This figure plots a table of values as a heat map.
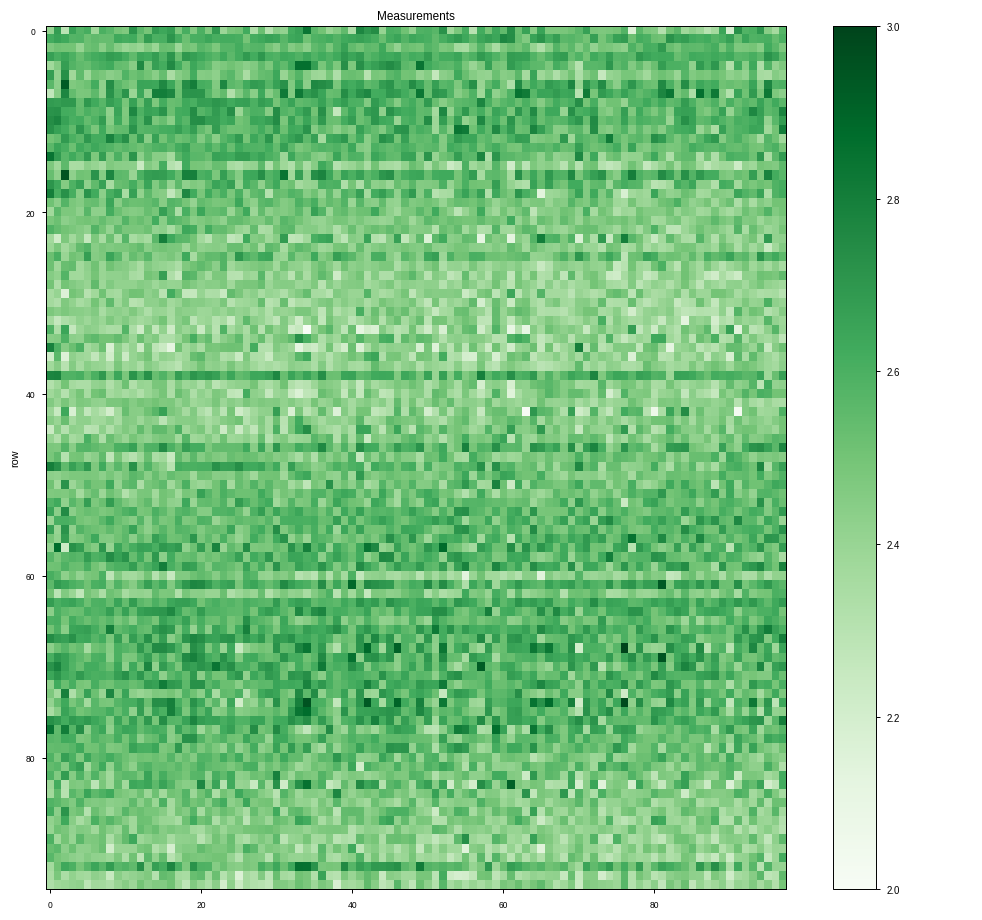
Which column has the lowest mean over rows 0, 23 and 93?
90
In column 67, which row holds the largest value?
64
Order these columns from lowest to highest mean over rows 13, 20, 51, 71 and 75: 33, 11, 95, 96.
11, 96, 95, 33
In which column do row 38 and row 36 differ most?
0
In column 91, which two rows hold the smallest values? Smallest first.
42, 33
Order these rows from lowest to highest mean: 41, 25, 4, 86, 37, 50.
37, 41, 86, 50, 25, 4
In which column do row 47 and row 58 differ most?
8
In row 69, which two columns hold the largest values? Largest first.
81, 40
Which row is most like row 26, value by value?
28
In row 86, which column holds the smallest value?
51
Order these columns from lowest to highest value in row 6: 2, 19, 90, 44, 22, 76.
22, 90, 76, 44, 19, 2
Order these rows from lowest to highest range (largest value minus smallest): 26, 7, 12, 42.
26, 12, 7, 42
